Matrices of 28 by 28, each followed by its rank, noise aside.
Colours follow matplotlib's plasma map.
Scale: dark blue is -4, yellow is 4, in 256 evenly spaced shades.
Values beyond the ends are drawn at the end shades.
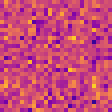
seven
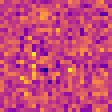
six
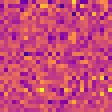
six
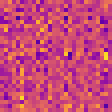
four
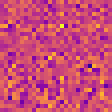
six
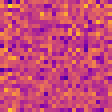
seven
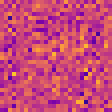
seven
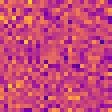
six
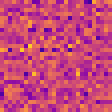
six
